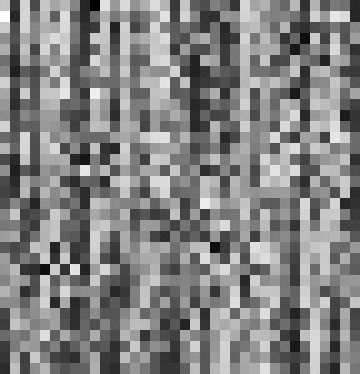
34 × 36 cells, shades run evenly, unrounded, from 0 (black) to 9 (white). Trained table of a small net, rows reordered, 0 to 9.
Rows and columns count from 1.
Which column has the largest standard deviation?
31
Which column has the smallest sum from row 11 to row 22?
36
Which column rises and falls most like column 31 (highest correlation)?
2
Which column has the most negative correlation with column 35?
11
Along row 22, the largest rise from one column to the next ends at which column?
10
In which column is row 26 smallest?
25
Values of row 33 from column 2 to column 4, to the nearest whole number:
6 2 7
